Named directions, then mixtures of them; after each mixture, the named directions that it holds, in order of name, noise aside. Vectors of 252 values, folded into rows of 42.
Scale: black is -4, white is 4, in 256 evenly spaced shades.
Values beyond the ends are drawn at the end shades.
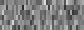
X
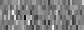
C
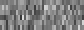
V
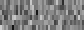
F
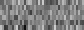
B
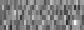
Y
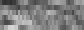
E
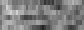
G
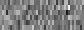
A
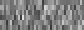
V.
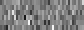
C.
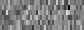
A.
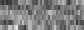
B, E.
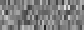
A.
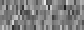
F, X.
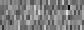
A, V.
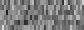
A, F.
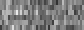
F, G.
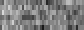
G, X.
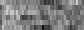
G.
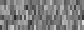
F, V.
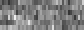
C, E, F.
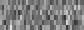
Y.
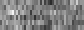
B, C, G.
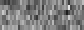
A, E, V.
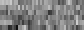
B, E.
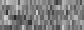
A, E, F.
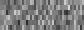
A, Y.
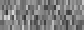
A, C, V.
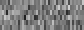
A, C.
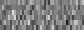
C, Y.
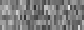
A, G, V.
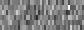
A, V.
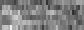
E, G, X.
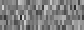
V, Y.
